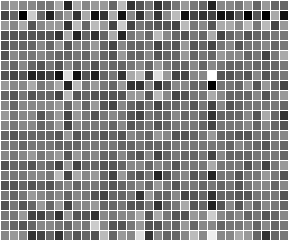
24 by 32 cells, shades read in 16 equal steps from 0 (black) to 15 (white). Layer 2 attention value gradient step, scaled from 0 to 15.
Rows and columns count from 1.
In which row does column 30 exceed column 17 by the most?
3
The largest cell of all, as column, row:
24, 8
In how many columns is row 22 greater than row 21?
17
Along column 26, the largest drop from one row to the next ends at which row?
2
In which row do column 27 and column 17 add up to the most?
6
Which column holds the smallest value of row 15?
30
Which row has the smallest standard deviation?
15
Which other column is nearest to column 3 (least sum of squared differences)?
25
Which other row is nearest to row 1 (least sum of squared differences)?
9
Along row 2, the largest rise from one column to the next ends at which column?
4
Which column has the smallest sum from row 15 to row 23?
13
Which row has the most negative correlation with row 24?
20
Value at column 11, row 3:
11
